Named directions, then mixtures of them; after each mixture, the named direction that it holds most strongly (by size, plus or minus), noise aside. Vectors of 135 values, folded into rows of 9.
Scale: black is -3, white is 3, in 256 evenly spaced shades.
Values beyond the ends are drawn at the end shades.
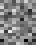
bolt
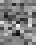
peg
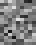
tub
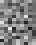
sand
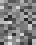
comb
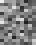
tub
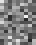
comb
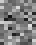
comb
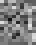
peg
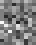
peg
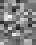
peg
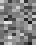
comb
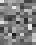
tub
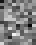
peg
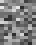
comb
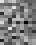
sand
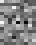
tub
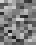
tub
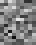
tub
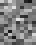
tub
